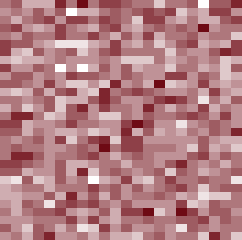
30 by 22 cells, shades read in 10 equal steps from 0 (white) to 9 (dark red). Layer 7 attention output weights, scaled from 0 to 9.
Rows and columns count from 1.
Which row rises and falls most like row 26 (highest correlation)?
24
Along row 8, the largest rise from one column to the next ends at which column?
15
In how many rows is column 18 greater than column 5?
17
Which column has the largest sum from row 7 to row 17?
12
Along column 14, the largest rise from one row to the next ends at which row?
27
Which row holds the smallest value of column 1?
23
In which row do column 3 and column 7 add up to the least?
2
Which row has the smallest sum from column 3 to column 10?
6
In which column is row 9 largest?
1
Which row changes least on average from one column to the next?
8
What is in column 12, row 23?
7
